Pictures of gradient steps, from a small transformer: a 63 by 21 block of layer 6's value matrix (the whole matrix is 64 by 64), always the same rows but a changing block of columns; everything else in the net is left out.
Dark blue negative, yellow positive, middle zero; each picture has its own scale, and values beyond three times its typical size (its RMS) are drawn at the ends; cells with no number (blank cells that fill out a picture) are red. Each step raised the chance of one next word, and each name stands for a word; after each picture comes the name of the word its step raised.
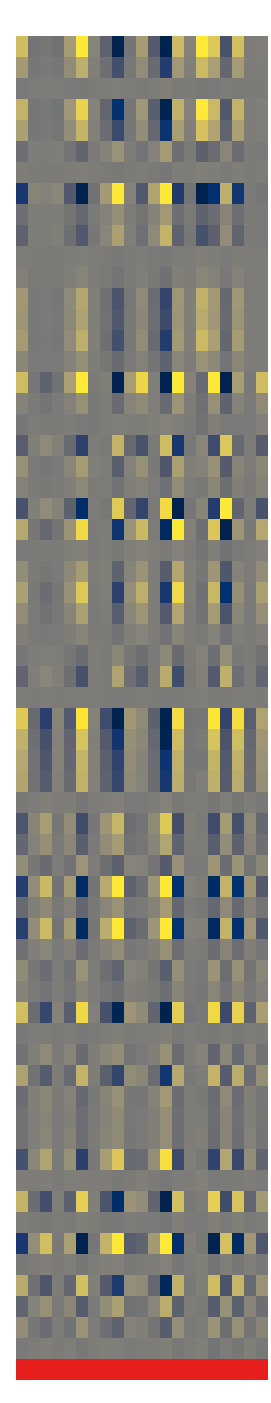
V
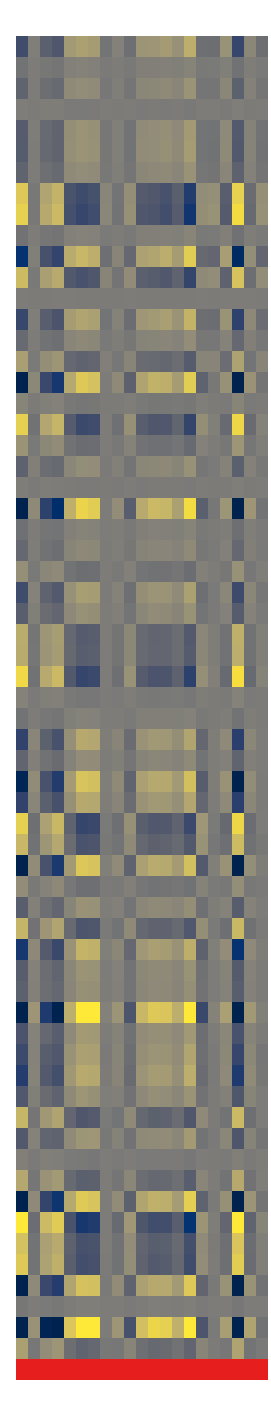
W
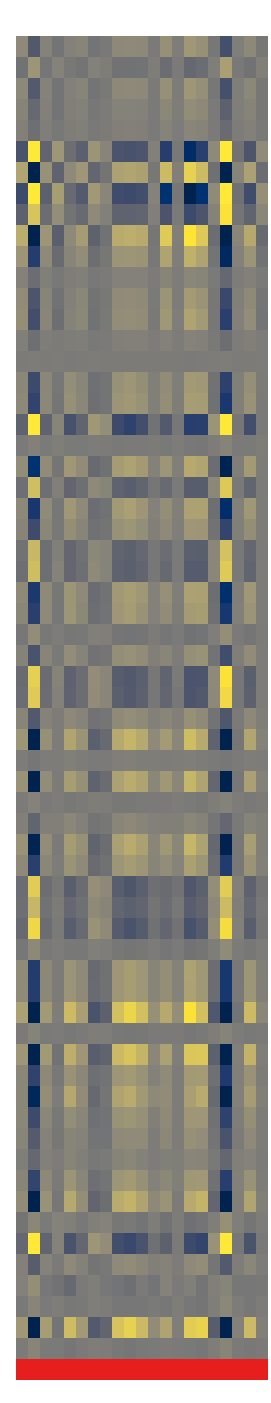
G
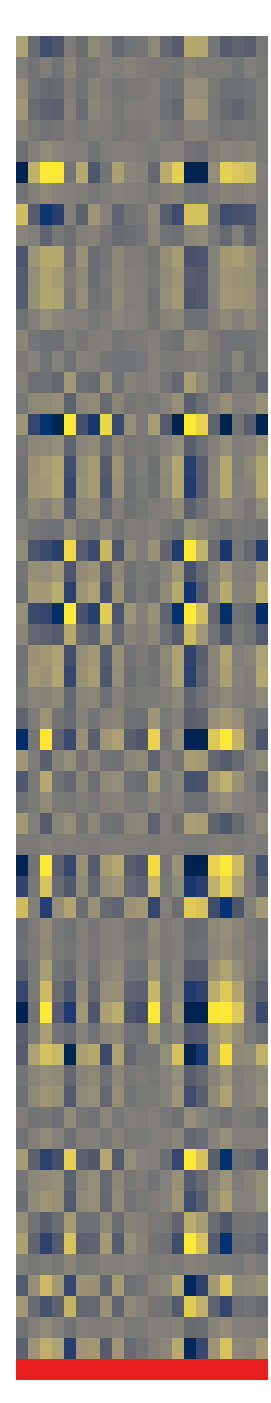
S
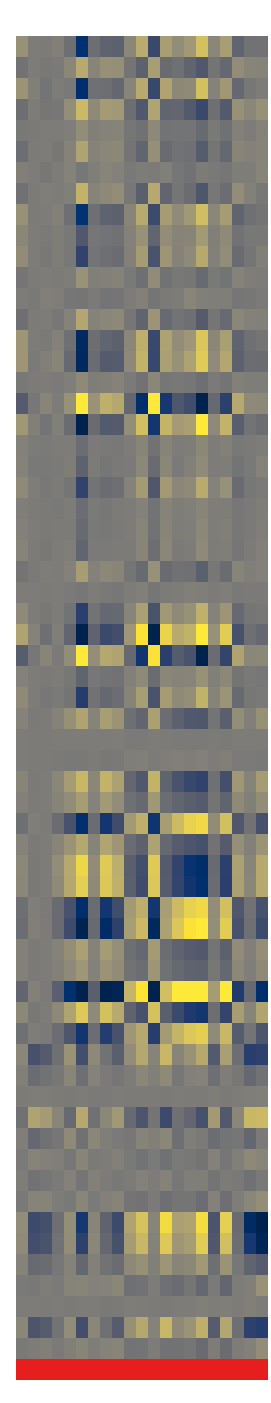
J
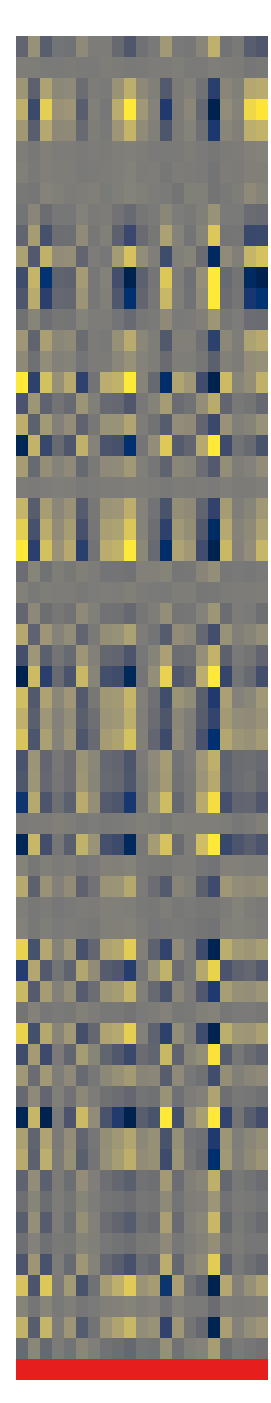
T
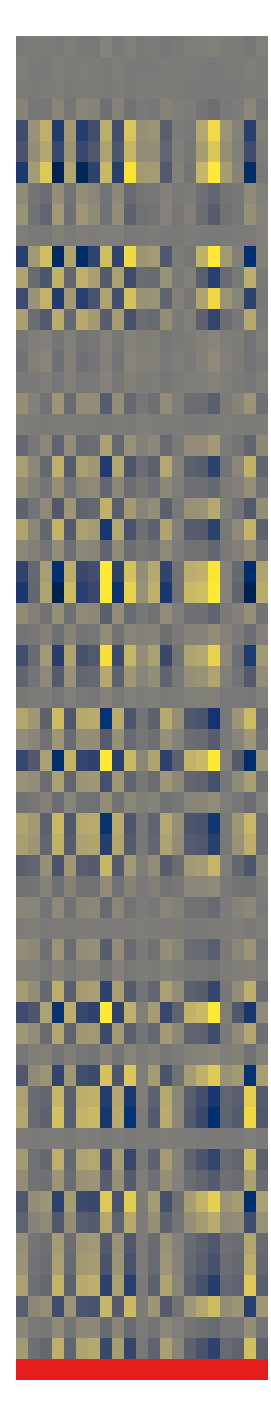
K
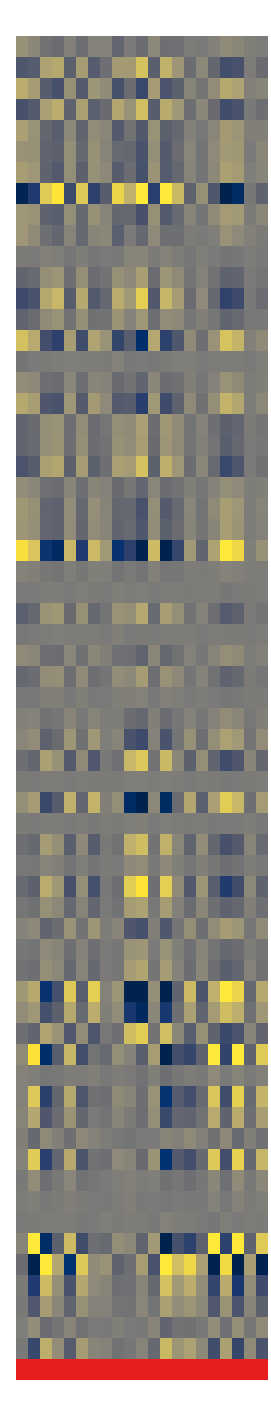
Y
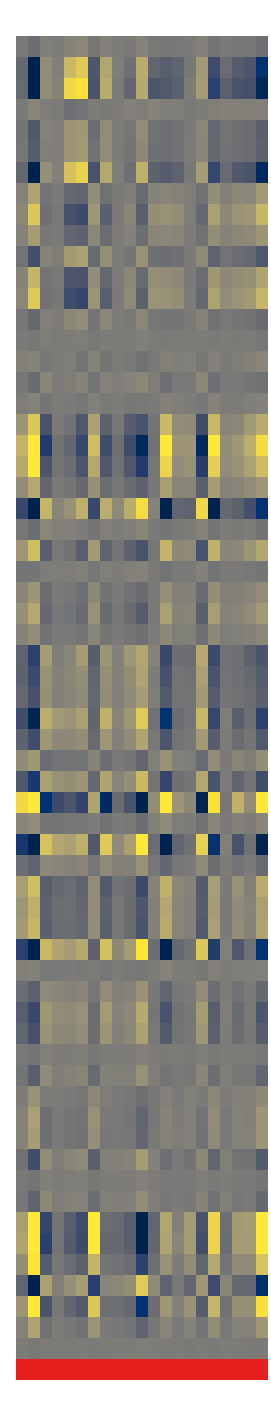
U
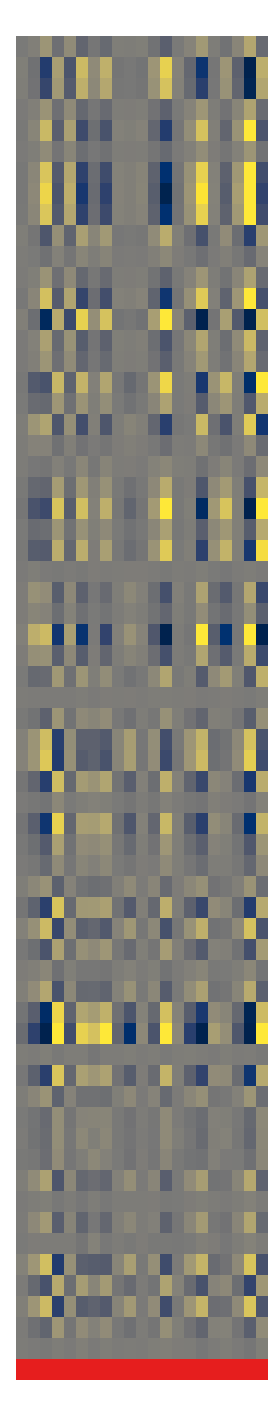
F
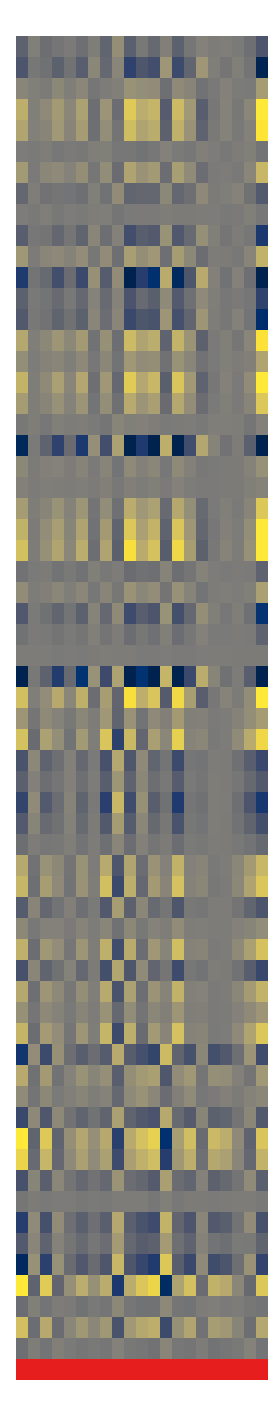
T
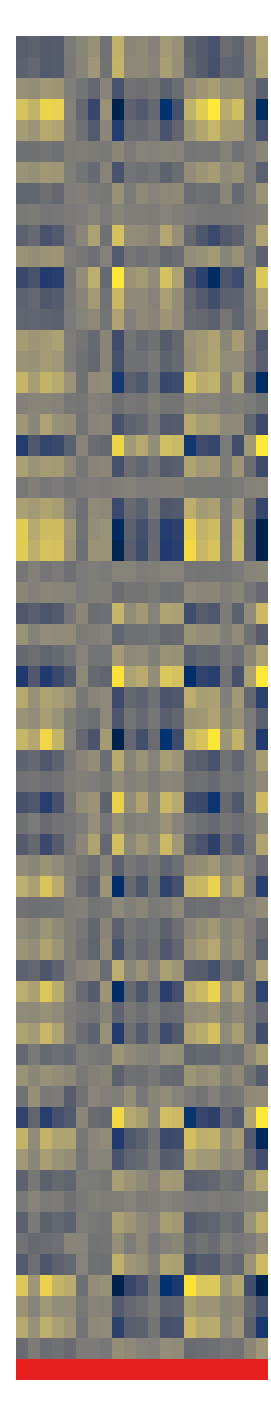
T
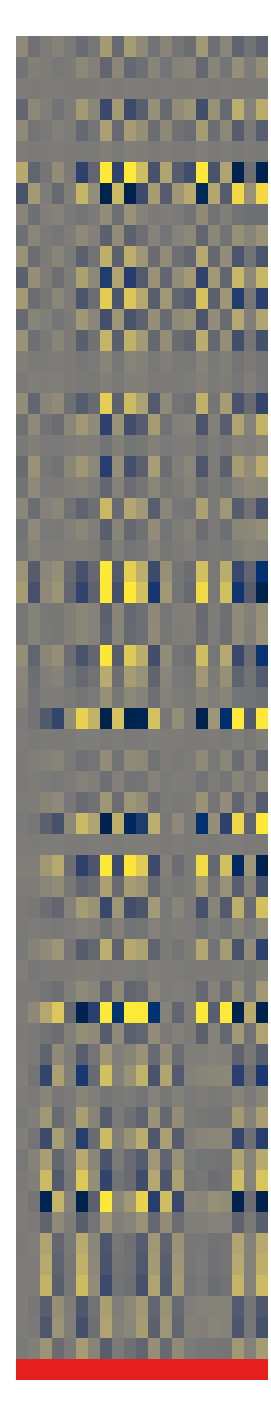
K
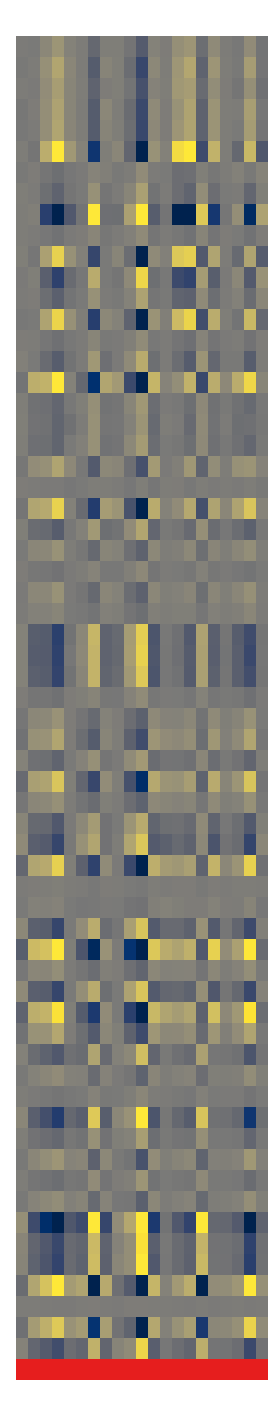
W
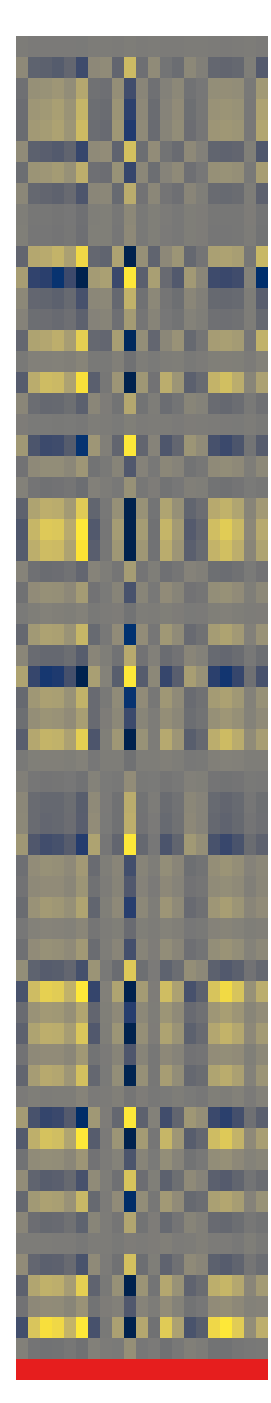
T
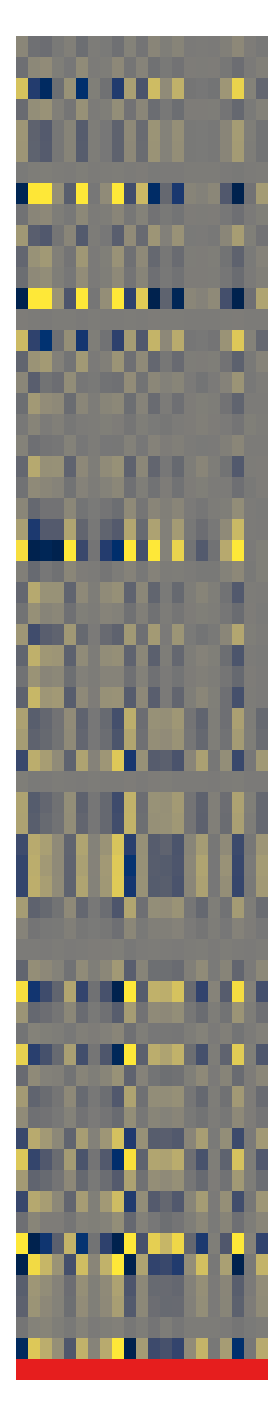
Y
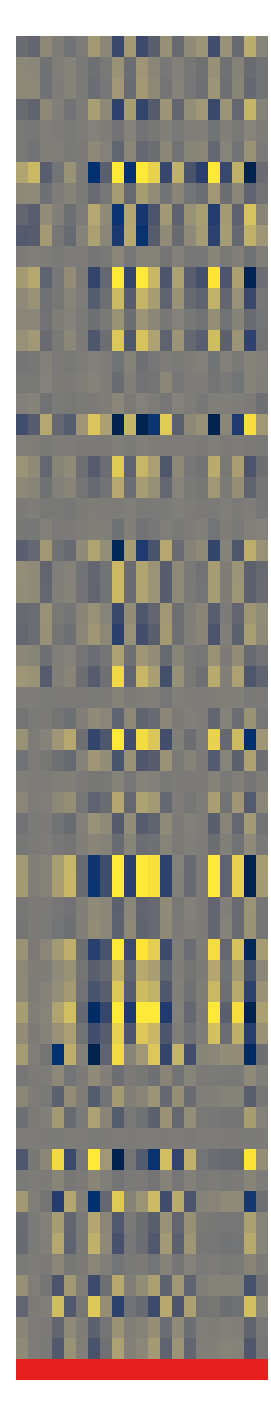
S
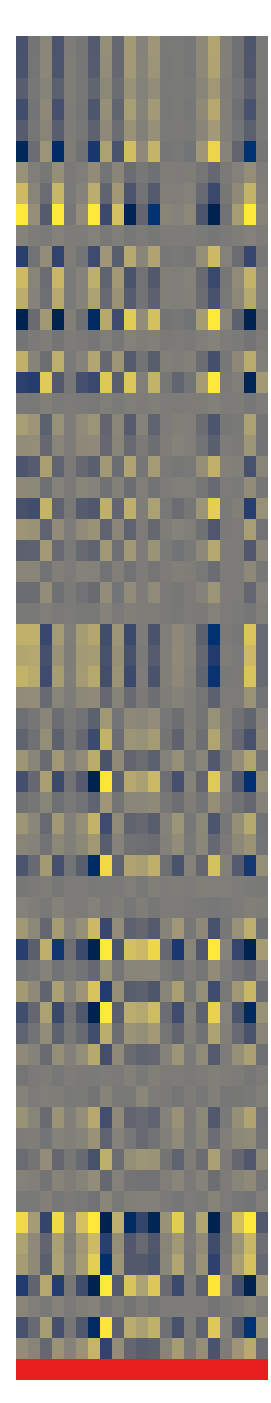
W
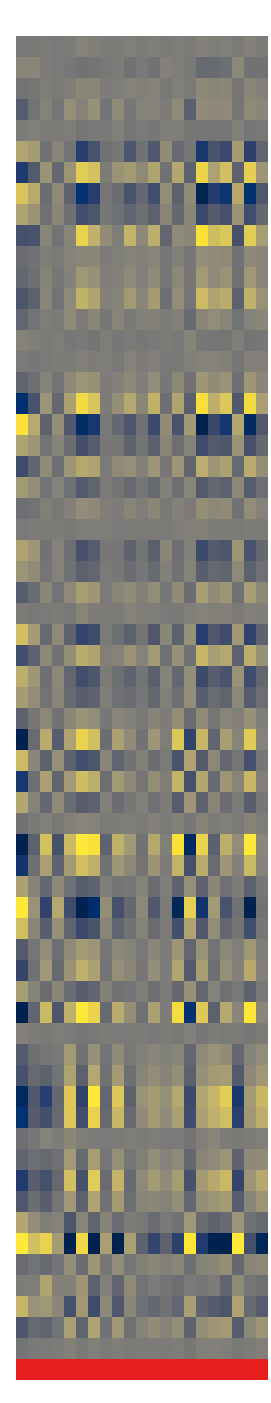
G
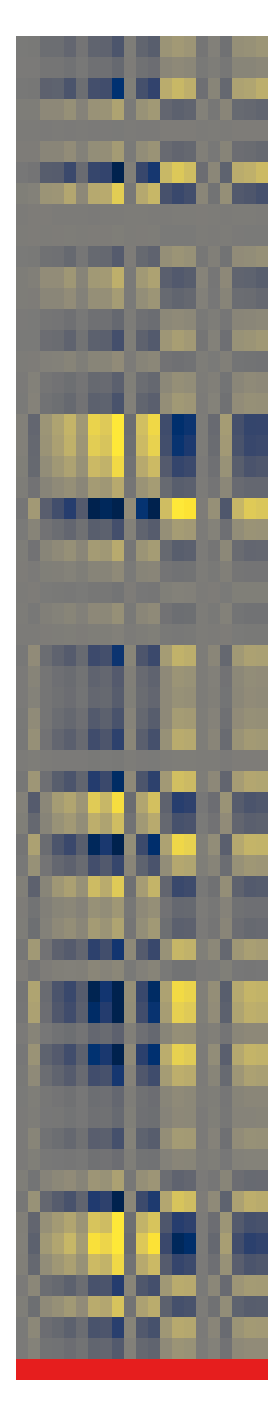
U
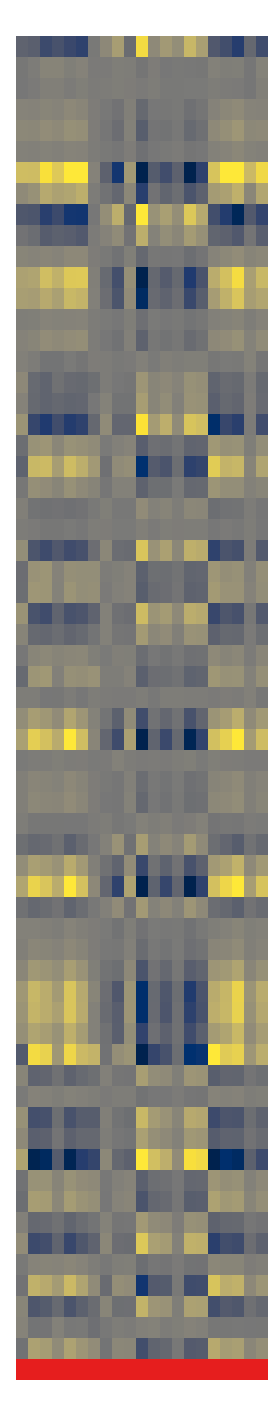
S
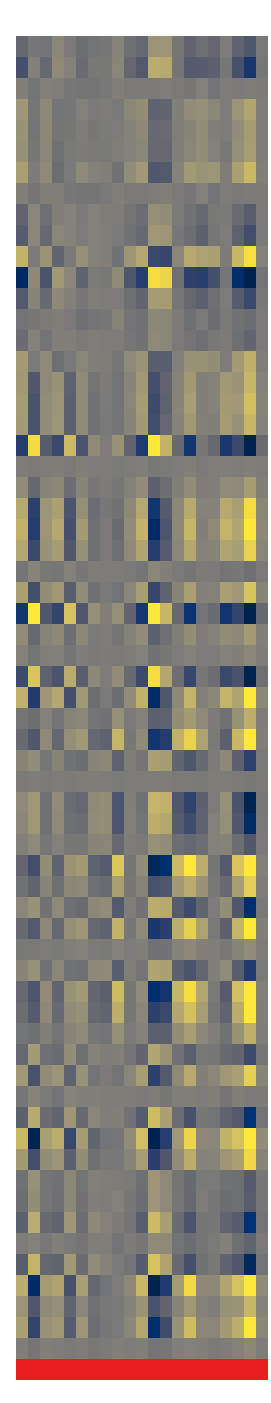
T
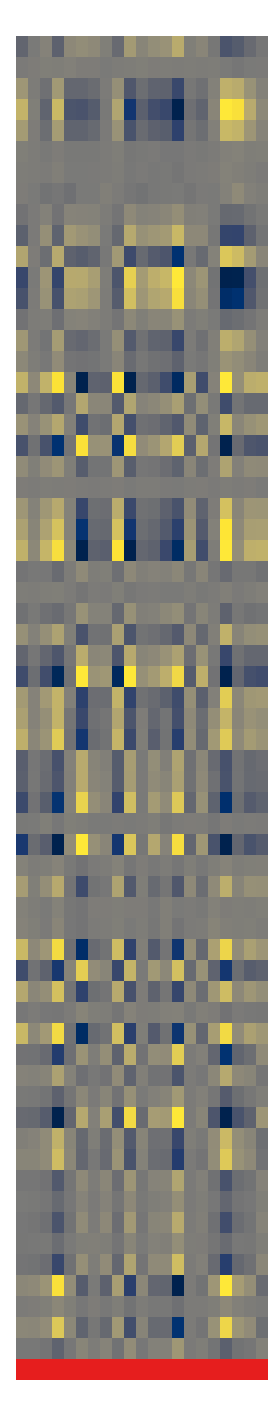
T
